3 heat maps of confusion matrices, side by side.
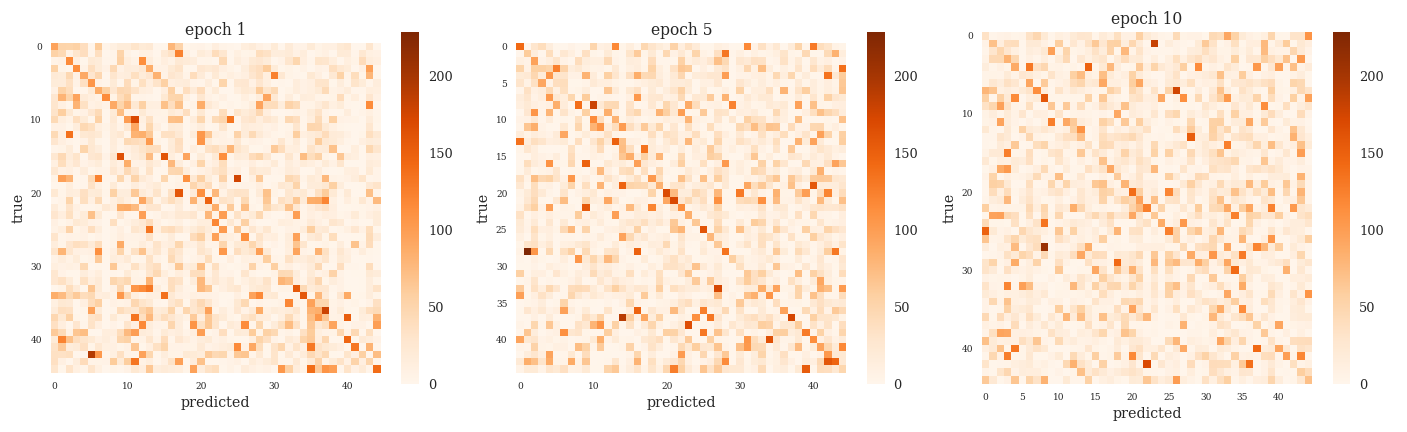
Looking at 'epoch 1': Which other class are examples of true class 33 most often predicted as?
13
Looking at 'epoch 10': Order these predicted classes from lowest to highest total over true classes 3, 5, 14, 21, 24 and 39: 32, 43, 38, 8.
38, 8, 32, 43
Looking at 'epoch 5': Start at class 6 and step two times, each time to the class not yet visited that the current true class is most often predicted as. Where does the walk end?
16
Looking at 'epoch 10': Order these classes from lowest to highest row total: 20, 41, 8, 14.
14, 41, 20, 8
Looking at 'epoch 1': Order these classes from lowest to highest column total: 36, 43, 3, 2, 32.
3, 32, 43, 2, 36
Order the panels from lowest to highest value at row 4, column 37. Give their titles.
epoch 1, epoch 5, epoch 10
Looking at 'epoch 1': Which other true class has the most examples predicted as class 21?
36
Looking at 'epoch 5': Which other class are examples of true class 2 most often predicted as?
27
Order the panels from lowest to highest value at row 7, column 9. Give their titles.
epoch 10, epoch 1, epoch 5
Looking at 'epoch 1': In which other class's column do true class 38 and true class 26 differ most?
12
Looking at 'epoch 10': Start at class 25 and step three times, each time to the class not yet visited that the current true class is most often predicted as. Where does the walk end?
26
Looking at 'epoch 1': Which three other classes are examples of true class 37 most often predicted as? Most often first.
40, 11, 36
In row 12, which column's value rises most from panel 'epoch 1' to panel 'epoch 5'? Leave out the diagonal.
41
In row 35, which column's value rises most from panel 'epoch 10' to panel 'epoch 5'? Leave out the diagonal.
30
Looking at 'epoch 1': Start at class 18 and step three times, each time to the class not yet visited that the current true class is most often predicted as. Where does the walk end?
20
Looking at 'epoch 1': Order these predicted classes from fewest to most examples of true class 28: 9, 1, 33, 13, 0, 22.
22, 13, 0, 9, 1, 33
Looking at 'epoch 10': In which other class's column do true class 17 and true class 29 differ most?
18
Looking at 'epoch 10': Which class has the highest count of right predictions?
8
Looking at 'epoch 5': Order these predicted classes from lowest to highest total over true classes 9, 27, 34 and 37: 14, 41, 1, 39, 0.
39, 1, 0, 41, 14
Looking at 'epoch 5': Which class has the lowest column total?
29
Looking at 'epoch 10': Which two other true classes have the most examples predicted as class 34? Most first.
30, 23
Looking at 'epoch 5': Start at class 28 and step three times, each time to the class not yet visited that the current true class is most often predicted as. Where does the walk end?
42
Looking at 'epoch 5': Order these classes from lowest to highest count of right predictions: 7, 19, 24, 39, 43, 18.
7, 24, 19, 18, 39, 43
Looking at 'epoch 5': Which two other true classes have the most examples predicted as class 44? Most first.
3, 41
